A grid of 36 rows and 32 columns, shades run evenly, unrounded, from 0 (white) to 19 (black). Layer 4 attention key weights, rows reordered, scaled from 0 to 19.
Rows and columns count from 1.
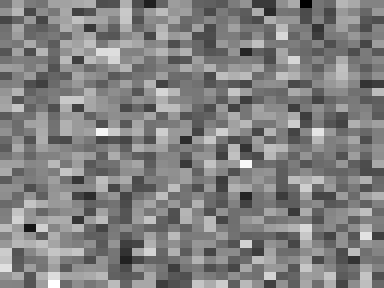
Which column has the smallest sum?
6
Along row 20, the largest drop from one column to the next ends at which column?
20
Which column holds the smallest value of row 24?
26
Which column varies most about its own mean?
21
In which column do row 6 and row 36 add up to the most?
15
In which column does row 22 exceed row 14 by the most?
2
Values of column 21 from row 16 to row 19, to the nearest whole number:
5 9 12 15
